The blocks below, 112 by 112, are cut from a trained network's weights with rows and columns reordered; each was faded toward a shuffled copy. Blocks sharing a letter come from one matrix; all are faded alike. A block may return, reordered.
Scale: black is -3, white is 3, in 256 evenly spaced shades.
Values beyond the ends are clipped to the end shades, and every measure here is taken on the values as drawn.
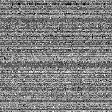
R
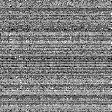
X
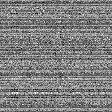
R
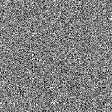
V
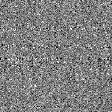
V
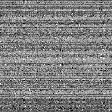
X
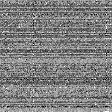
X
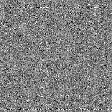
V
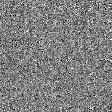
V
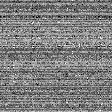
X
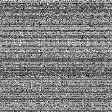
R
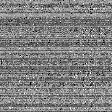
X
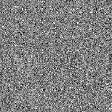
V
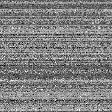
R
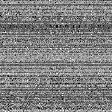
X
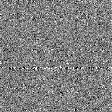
V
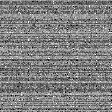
X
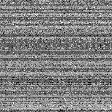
R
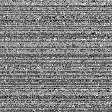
X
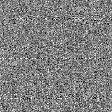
V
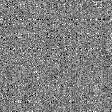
V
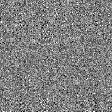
V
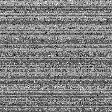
R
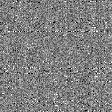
V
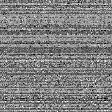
R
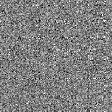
V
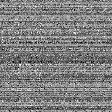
R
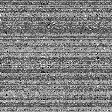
R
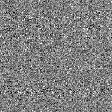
V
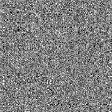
V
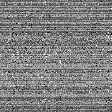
X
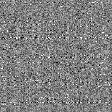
V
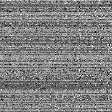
X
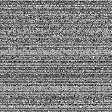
R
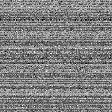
R
